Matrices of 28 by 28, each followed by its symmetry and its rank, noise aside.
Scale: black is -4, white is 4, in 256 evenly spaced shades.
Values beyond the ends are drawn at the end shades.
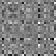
no symmetry, rank two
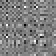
symmetric, rank four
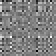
antisymmetric, rank two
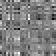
antisymmetric, rank two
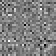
symmetric, rank four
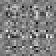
antisymmetric, rank two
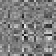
no symmetry, rank two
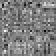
no symmetry, rank four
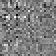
antisymmetric, rank four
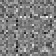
antisymmetric, rank four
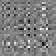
symmetric, rank two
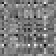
symmetric, rank two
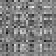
antisymmetric, rank two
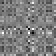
symmetric, rank two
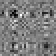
symmetric, rank two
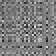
symmetric, rank two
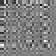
no symmetry, rank two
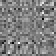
antisymmetric, rank four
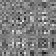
symmetric, rank three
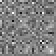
symmetric, rank three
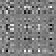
antisymmetric, rank two
